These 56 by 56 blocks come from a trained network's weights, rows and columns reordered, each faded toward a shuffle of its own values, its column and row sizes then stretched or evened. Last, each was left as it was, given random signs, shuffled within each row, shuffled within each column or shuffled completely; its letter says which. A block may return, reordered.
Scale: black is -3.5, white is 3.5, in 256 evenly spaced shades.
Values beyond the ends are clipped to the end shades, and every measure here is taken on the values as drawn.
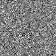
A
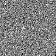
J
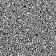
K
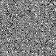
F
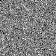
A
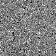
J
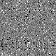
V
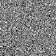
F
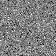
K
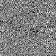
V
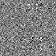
V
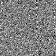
J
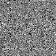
F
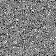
A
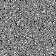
F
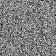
K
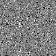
F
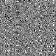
V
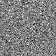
J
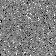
K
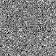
F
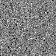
A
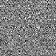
V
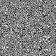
V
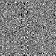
V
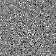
V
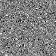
A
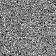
K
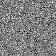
A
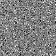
J
